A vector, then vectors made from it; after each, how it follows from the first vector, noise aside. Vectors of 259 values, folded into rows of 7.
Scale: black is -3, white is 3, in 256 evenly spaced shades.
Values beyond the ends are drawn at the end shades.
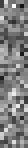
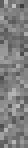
shrunk.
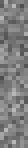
shrunk.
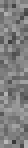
reversed, negated, shrunk.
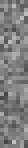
reversed, shrunk.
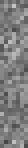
reversed, shrunk.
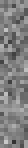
reversed, negated, shrunk.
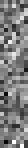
reversed.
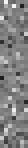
partly zeroed.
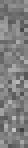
wrapped around, shrunk.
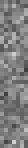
reversed, shrunk.
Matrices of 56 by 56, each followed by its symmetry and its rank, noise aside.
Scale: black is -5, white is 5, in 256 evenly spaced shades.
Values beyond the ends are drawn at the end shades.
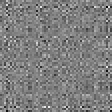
no symmetry, rank four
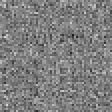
no symmetry, rank eight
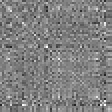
symmetric, rank four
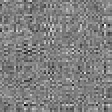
antisymmetric, rank six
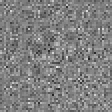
symmetric, rank eight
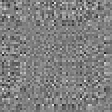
antisymmetric, rank four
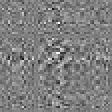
no symmetry, rank four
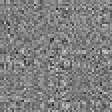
no symmetry, rank eight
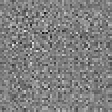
antisymmetric, rank eight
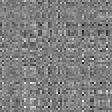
antisymmetric, rank four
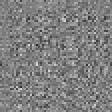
no symmetry, rank six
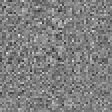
no symmetry, rank eight
